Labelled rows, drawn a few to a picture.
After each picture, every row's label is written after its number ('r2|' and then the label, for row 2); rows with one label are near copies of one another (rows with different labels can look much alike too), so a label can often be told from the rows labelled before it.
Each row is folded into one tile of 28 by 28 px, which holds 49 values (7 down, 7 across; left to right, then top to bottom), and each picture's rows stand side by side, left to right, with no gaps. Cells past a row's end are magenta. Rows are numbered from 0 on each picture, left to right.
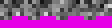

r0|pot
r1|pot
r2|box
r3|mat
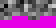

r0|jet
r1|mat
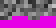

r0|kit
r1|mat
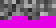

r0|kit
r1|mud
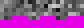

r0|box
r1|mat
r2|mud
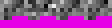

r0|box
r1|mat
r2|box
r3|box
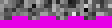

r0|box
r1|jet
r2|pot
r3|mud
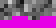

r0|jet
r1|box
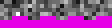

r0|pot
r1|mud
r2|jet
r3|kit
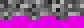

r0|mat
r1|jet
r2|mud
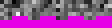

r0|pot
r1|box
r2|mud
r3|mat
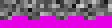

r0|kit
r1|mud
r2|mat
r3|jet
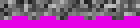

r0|jet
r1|mat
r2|box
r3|mat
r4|mud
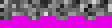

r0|mud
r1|pot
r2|jet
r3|jet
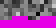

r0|pot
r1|kit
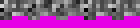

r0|mud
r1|jet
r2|jet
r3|mud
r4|mud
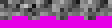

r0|mat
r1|jet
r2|box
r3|box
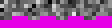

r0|mud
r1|jet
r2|pot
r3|kit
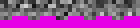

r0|mat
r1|mat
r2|kit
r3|pot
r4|pot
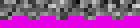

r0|kit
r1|mat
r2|box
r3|jet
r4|mat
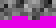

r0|jet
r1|box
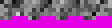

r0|pot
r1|box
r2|box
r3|kit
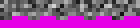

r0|mud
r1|mat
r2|jet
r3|mat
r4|kit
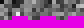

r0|pot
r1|box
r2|mat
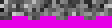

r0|mud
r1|box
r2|pot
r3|mat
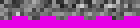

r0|pot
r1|box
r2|mat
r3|mat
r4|mud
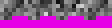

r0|box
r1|pot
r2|mat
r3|box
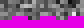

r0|mat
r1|mud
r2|pot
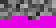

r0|mat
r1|kit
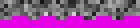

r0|jet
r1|pot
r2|pot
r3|kit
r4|box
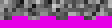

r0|box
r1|jet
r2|mud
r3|kit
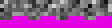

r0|mud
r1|mat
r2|box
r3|jet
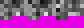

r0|pot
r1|pot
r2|mud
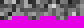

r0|kit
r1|mat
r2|pot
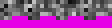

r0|jet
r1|mud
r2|pot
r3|mud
